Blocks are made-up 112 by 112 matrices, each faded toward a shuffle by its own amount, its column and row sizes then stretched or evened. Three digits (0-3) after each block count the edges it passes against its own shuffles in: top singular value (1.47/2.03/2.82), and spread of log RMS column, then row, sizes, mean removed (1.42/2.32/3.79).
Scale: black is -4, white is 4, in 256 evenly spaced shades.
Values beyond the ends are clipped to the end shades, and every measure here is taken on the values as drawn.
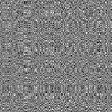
3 2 1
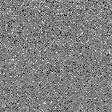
1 0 1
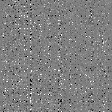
1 2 1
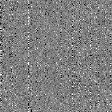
2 2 0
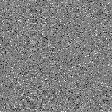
2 0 0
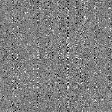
2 2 1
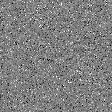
1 0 0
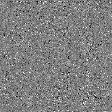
1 1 1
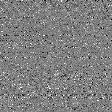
1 0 2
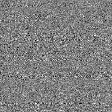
1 0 2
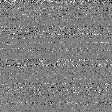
0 0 3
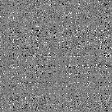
0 2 2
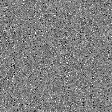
0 1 0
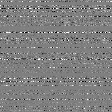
1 0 3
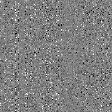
1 2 1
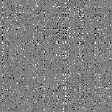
2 2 1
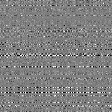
3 0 3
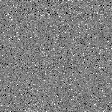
1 0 1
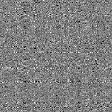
2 1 2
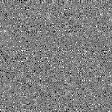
2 1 2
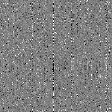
2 2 0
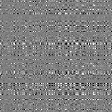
3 2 3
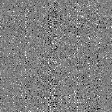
2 2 1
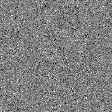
1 1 0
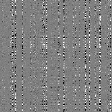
3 3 1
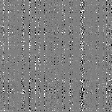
2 3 2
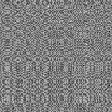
3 1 1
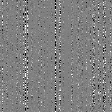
2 3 0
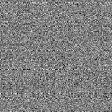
2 0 2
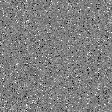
1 1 0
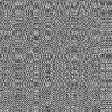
3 1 1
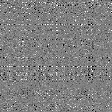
2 1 2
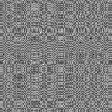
3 2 1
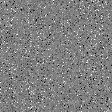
0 1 0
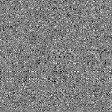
2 0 2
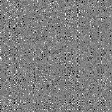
2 2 1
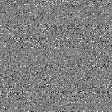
2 0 2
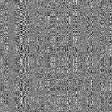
3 3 0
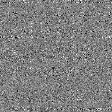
0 1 2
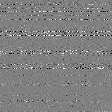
2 0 3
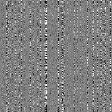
3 3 0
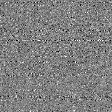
1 0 2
